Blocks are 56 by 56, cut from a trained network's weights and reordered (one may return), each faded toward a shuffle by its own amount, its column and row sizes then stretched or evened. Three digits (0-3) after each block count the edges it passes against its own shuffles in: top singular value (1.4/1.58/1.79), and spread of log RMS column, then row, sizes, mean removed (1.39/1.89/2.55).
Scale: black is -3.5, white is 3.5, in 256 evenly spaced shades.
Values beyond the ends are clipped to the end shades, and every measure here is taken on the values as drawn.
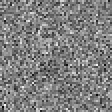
0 0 0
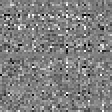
1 2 3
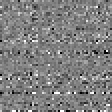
3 2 3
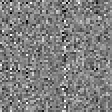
3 2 1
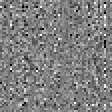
2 3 1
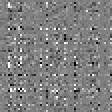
1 3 3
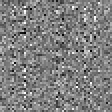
2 3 0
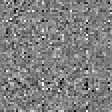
2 2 2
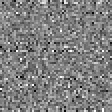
1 0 2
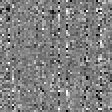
1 3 1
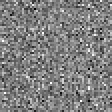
1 2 0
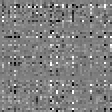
2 3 3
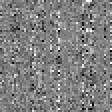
1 3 1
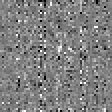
0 3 2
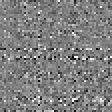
0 2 3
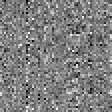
2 3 0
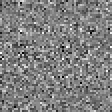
0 1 2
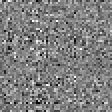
2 2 2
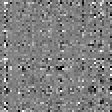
1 3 3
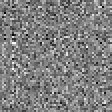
2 2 1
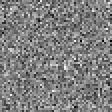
2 1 0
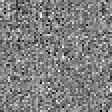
1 2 0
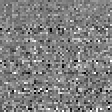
0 1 3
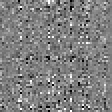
0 3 2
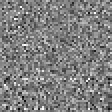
2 1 1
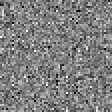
1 1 1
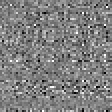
3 1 3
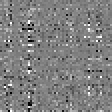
3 3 3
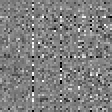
1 3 2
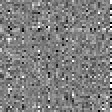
2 3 1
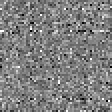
2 1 2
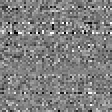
3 1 3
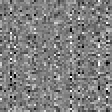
3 3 1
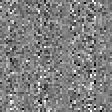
1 3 0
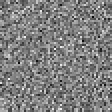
2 1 0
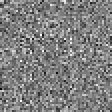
2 1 0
